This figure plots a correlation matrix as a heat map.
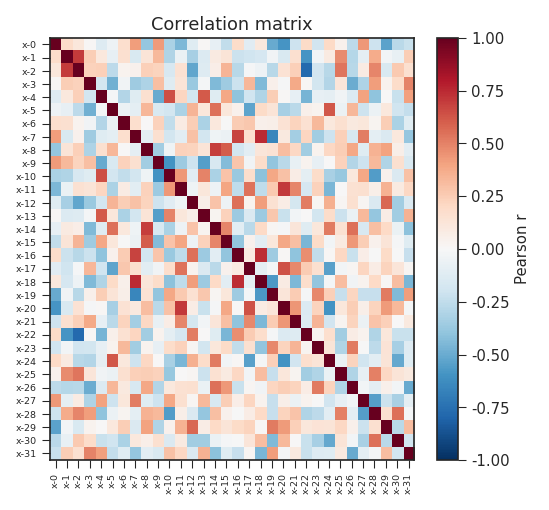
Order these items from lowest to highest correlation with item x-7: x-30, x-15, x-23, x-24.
x-23, x-24, x-15, x-30
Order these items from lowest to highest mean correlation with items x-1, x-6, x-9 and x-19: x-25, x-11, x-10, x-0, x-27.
x-10, x-27, x-11, x-0, x-25
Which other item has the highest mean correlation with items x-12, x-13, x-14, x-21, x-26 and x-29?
x-8
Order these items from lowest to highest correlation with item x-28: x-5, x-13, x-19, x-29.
x-13, x-19, x-5, x-29
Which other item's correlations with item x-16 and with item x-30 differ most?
x-12
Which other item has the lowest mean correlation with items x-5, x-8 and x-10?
x-9
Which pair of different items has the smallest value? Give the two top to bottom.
x-2, x-22
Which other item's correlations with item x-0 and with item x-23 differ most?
x-19
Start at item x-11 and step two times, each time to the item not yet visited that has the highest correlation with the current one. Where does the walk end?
x-17
